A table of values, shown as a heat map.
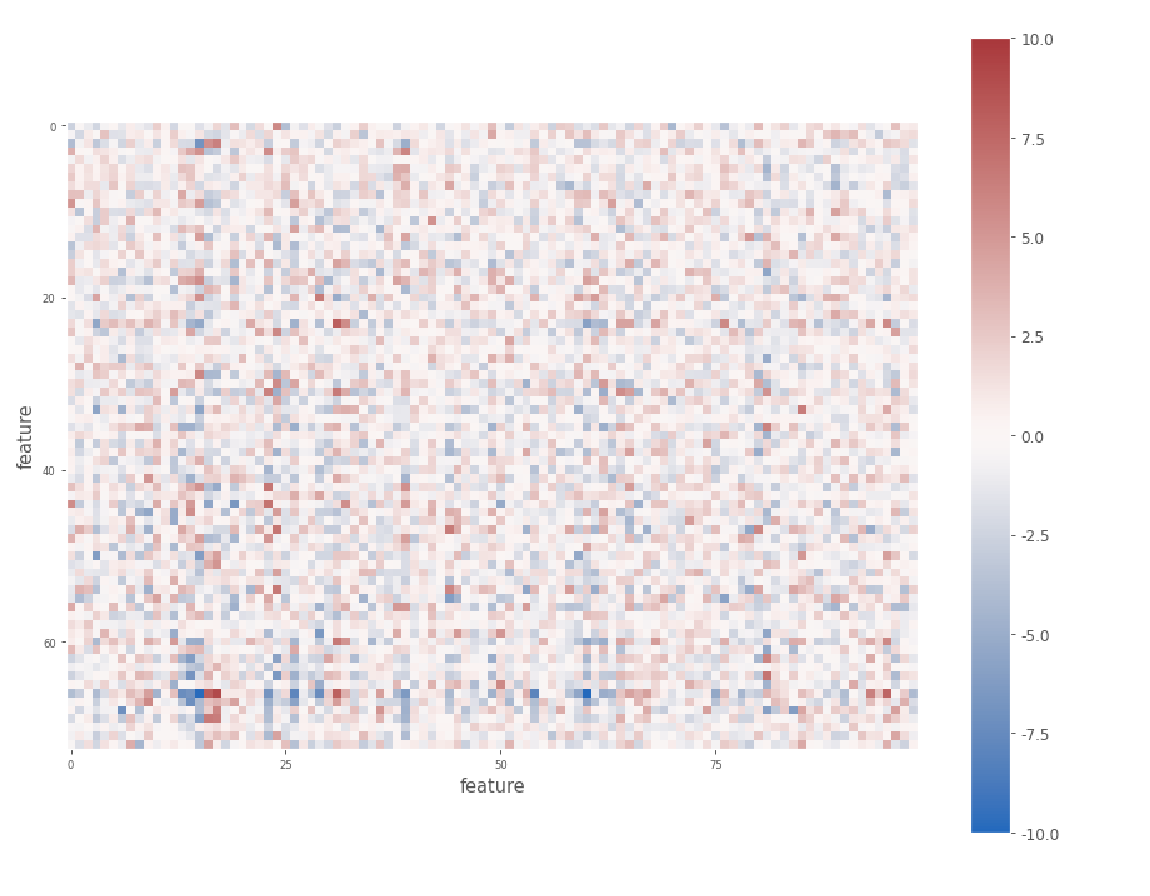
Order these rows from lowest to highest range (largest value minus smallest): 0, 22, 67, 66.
22, 0, 67, 66
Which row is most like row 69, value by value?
2
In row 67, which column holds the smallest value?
14
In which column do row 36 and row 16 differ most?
81
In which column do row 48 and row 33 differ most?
15
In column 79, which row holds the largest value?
13
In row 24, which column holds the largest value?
24
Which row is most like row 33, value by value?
50
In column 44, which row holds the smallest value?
55
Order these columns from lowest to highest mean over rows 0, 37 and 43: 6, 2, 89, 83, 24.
6, 2, 83, 89, 24
